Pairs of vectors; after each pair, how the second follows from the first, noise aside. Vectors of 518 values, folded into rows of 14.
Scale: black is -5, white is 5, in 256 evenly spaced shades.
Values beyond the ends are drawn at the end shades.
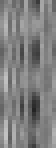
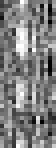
reversed, negated, scaled up.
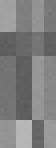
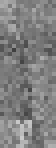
partly zeroed.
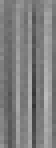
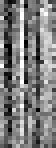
reversed, negated, scaled up.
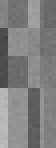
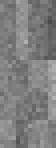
reversed, negated, shrunk.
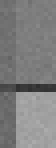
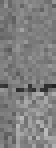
partly zeroed.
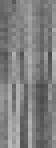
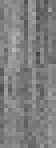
reversed, negated, shrunk.
